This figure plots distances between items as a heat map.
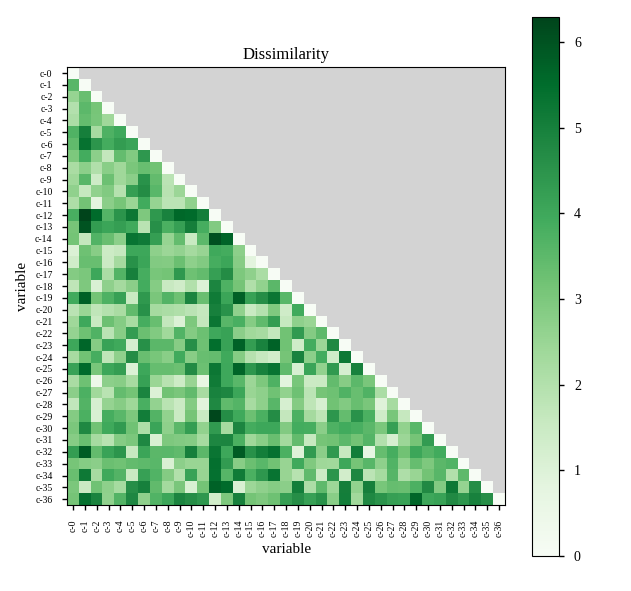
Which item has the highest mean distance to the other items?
c-12
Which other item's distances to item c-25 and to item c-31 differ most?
c-32
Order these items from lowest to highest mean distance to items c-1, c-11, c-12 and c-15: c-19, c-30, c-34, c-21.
c-21, c-30, c-34, c-19
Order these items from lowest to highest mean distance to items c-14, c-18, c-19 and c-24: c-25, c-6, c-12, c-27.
c-27, c-25, c-6, c-12
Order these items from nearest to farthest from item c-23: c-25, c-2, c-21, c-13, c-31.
c-25, c-21, c-2, c-31, c-13
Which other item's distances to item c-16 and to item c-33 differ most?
c-15
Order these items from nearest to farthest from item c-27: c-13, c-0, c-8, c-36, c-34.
c-0, c-8, c-34, c-36, c-13
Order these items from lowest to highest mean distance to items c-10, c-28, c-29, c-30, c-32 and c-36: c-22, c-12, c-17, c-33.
c-33, c-22, c-17, c-12
